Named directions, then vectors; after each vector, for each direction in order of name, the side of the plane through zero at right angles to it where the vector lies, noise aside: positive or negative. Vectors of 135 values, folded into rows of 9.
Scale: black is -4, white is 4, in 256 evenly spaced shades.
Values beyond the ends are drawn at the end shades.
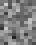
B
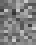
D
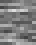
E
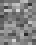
positive, positive, positive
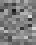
negative, positive, negative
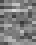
positive, positive, positive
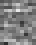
positive, positive, positive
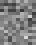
negative, positive, negative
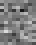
positive, positive, negative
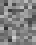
negative, positive, negative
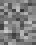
positive, positive, negative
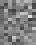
negative, positive, negative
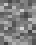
positive, negative, positive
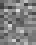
positive, positive, positive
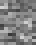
positive, negative, negative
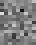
positive, positive, negative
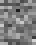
negative, negative, negative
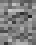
positive, negative, positive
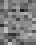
positive, positive, negative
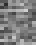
negative, positive, positive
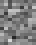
positive, negative, positive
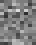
positive, positive, positive
